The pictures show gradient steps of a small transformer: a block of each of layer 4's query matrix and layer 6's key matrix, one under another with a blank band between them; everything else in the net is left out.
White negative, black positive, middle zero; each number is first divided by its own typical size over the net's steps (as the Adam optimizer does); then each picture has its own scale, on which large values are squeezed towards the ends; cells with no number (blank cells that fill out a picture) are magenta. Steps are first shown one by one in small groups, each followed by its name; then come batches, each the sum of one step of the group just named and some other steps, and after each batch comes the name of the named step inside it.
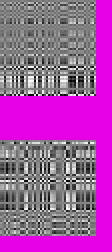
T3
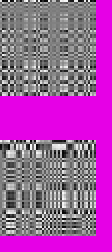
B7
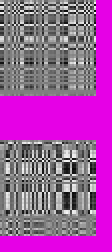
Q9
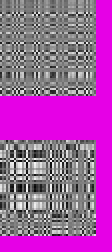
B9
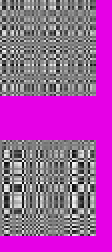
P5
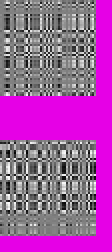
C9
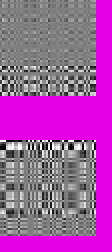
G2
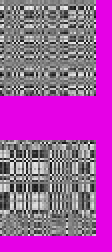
B9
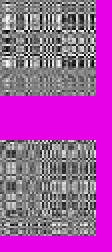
G2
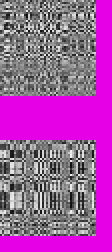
P5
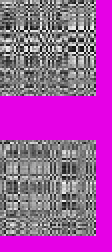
C9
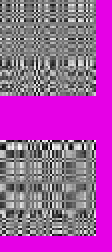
G2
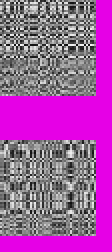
Q9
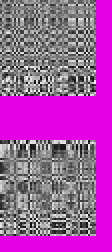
T3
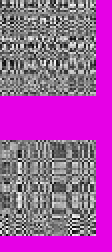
P5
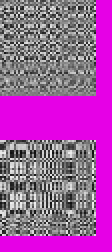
G2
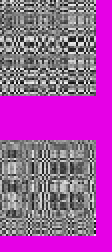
Q9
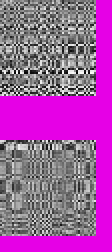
G2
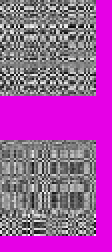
Q9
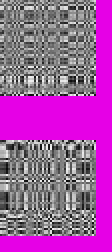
T3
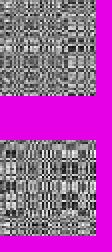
C9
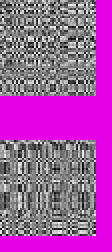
P5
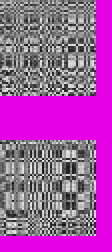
Q9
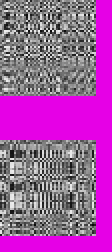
P5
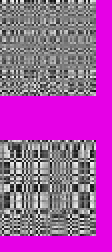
B9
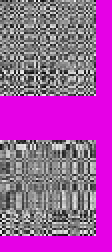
B7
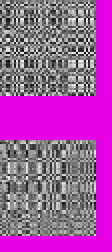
C9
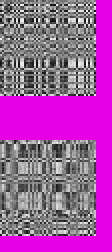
Q9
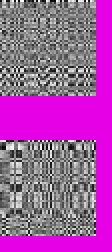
G2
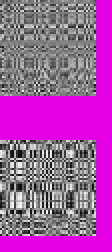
B9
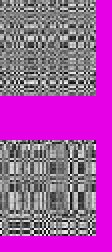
B9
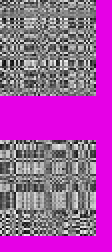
B7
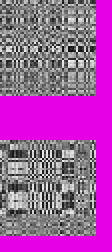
B9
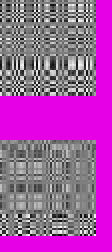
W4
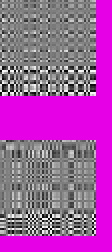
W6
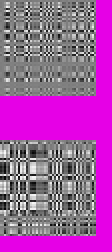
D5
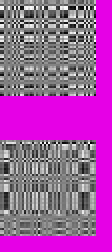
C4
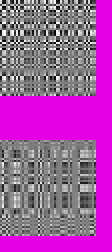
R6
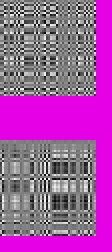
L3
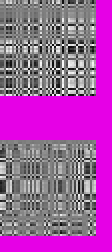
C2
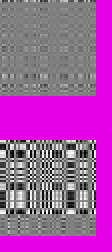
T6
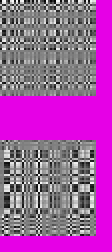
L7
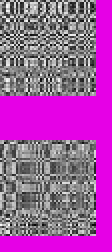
L7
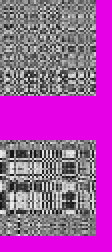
T6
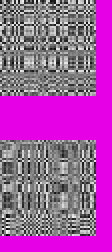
L7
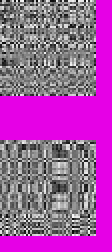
C4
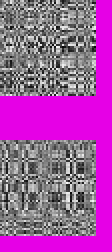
C2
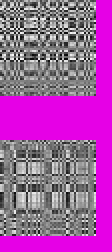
C4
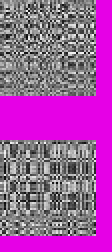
D5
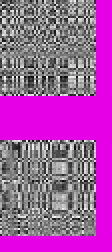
R6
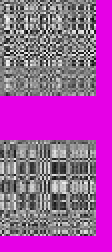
L3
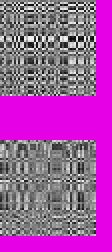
C4
